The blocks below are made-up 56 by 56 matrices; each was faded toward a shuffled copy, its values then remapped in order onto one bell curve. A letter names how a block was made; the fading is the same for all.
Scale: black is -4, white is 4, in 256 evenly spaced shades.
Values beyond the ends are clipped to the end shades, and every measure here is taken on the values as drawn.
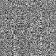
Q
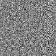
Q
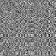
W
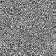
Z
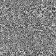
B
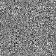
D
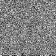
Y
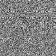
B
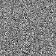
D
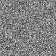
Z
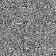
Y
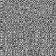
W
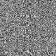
Y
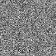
Y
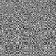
W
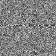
Y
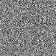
B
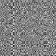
W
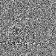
D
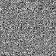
B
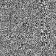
D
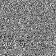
B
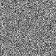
Q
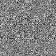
B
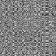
W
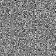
D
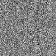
Z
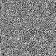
Z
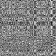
W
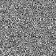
Y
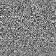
Y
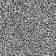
D
